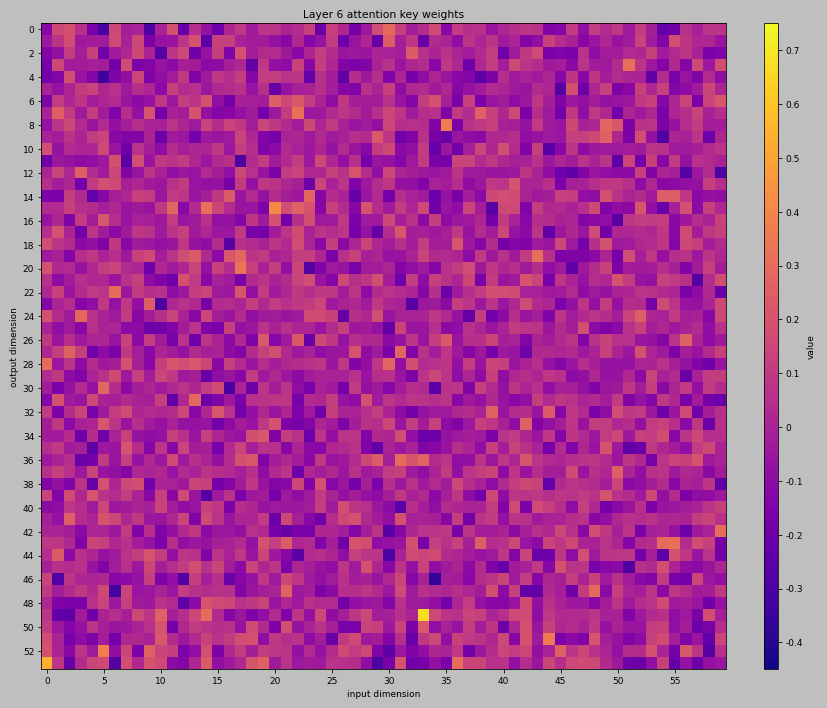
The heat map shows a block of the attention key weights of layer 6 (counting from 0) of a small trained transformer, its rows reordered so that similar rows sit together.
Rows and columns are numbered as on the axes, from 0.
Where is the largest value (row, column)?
49, 33
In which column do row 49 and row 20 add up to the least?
23
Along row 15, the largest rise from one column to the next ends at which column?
20
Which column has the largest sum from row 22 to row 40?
7
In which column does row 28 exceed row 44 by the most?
30
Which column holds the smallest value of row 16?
50
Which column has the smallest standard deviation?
25
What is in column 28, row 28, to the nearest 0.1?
-0.1
